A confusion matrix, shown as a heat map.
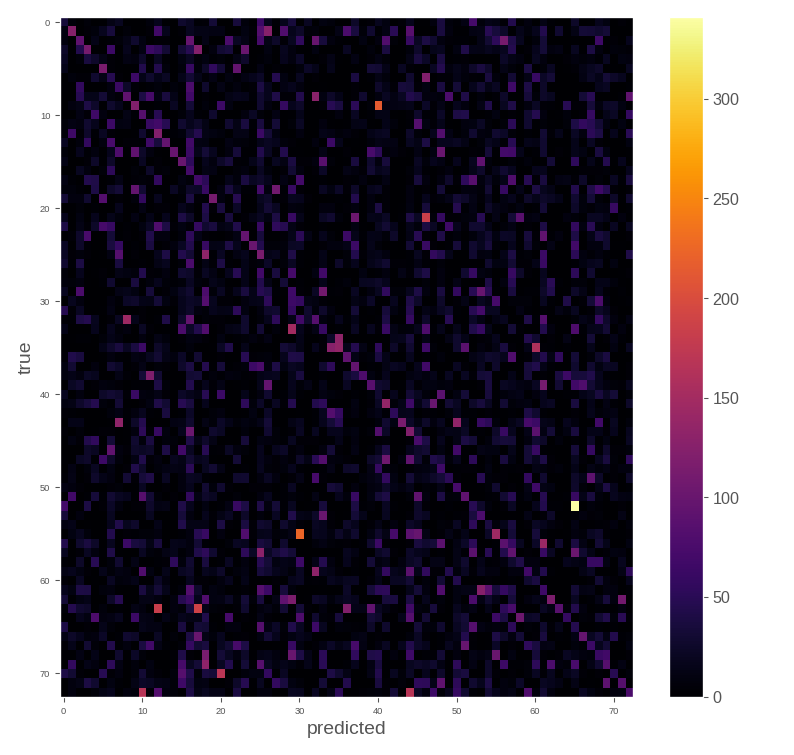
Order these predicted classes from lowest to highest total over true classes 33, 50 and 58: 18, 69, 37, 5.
5, 37, 69, 18
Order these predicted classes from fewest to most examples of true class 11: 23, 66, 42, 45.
42, 23, 66, 45
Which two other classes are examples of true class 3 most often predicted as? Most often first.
17, 23
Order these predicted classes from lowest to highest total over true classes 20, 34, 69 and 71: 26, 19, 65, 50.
19, 26, 65, 50
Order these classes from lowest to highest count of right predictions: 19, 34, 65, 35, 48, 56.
34, 65, 48, 56, 19, 35
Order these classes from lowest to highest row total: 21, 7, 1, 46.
7, 46, 21, 1
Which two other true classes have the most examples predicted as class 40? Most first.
9, 44
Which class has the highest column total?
16
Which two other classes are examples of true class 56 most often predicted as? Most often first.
61, 48
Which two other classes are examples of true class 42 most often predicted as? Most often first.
34, 35
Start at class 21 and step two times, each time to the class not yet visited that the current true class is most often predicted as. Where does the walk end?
6
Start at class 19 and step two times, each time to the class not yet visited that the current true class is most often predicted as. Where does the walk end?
22
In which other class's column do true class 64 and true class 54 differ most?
58
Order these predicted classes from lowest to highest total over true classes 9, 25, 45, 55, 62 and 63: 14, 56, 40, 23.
14, 56, 23, 40
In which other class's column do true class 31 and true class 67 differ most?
51
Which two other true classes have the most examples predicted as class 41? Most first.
47, 2
